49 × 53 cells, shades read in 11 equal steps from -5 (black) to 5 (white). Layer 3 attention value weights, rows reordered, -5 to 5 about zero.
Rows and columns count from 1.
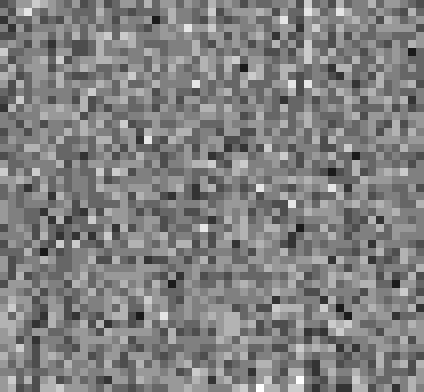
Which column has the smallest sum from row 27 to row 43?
9
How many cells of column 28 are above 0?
20
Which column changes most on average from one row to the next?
42
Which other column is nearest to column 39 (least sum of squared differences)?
13
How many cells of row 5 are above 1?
6
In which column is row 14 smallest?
1
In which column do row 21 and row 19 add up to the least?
29
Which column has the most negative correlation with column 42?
5
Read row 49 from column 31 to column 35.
3 0 5 2 2
